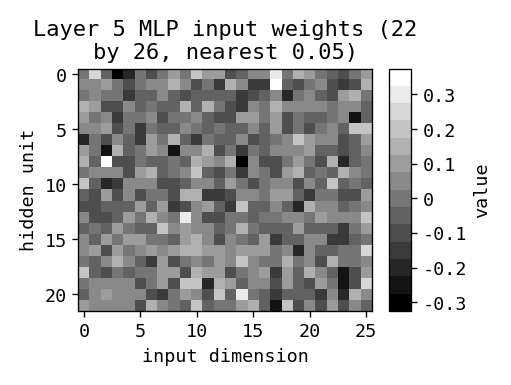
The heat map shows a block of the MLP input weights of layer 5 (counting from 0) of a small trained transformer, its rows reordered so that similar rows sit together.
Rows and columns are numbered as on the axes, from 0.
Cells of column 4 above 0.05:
2
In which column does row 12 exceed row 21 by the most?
17
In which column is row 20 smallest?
23
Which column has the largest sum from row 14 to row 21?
10
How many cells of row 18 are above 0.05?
10
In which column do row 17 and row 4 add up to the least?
24
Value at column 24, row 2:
0.15
